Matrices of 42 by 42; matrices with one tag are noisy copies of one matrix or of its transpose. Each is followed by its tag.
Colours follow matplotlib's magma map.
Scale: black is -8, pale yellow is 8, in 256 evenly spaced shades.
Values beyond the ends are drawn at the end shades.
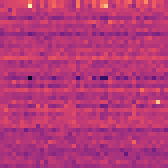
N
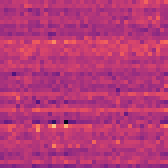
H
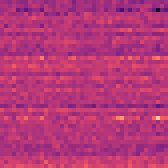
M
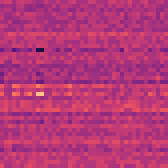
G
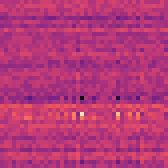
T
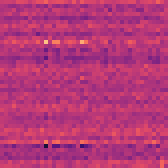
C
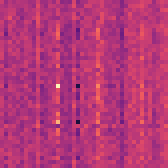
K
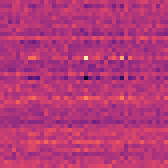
K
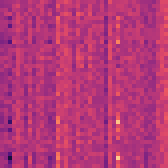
M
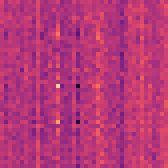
K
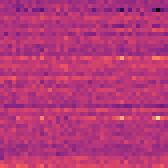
M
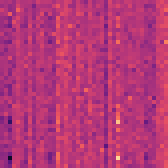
M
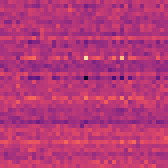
K
